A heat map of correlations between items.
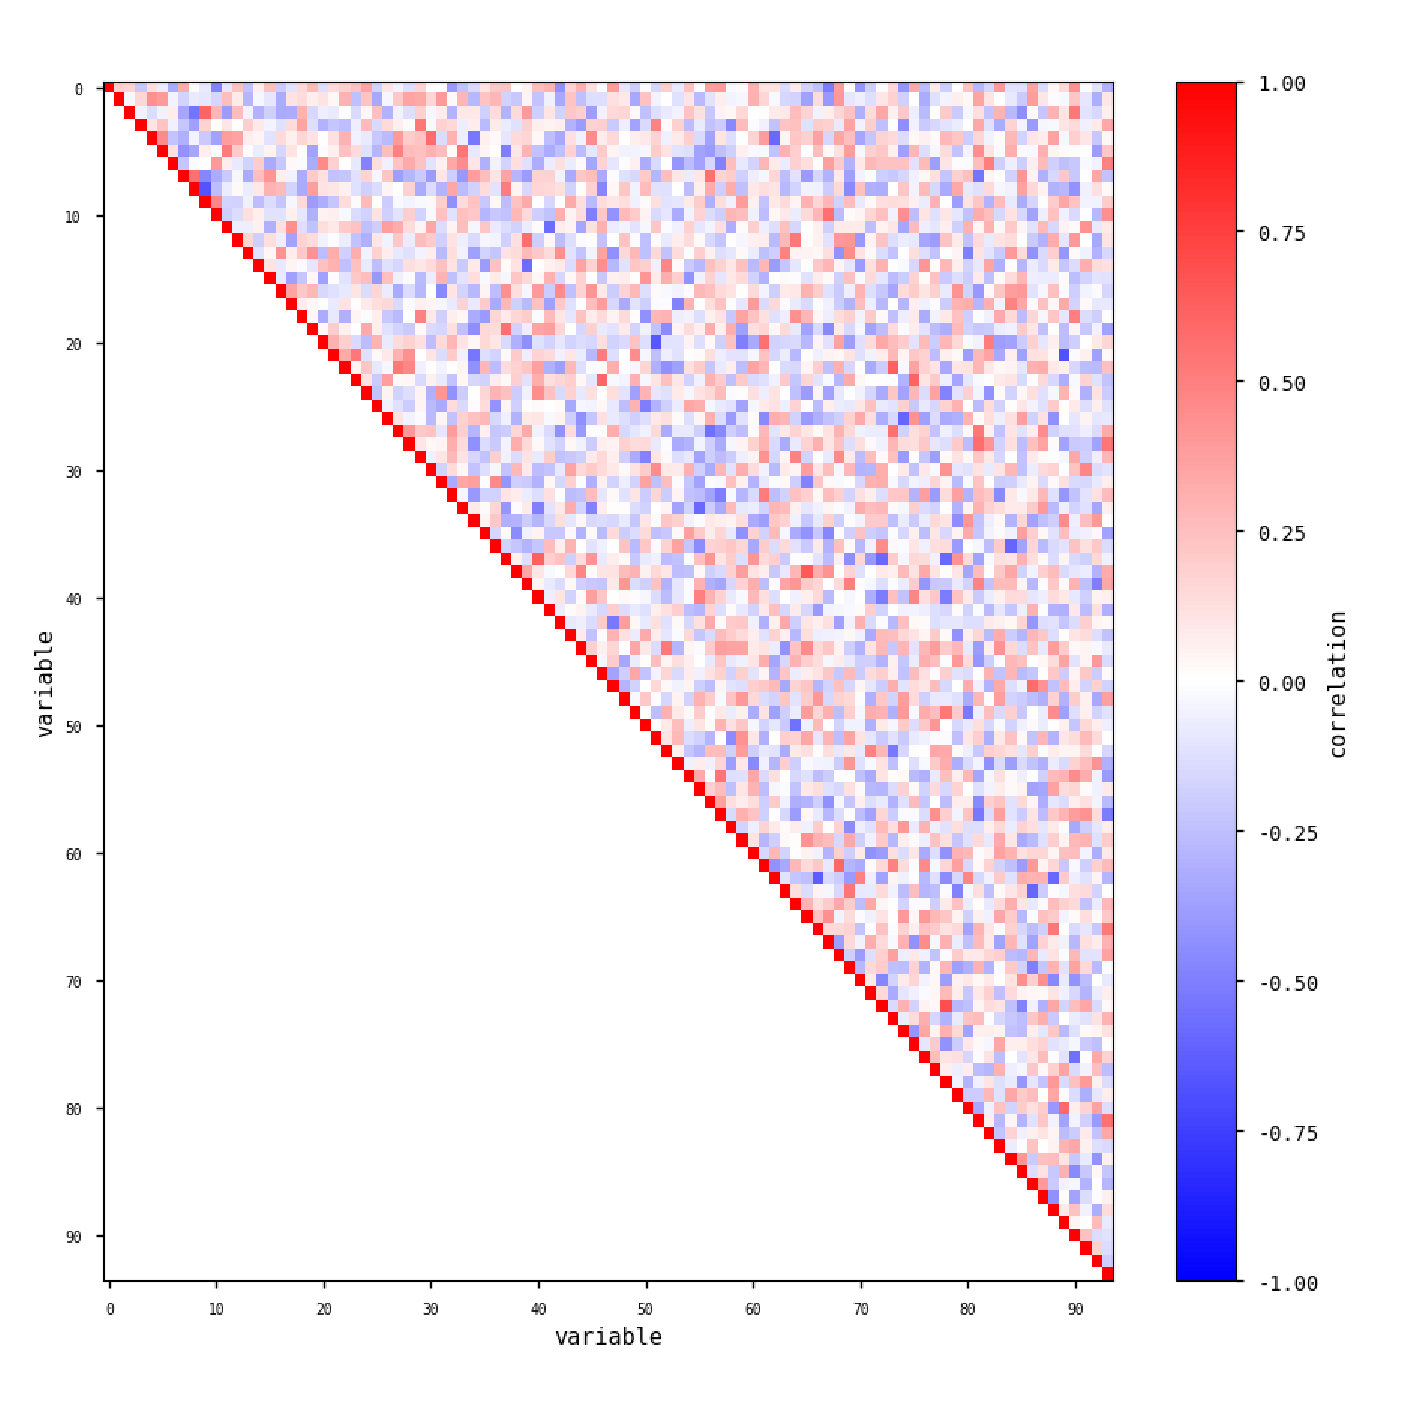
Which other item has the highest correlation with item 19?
37
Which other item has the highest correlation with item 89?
80
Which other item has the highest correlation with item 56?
7
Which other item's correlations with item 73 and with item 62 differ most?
61
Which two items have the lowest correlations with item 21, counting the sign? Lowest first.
89, 34
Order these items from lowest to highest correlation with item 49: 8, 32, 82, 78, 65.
8, 32, 82, 65, 78
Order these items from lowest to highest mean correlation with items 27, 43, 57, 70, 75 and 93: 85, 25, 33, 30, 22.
25, 85, 30, 33, 22
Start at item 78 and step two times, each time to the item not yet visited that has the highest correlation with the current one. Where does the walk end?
36
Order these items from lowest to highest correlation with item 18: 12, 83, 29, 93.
93, 12, 83, 29
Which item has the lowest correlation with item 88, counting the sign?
62
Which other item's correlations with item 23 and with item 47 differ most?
46
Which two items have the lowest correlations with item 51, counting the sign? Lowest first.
20, 58
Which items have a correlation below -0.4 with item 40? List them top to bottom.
33, 72, 78
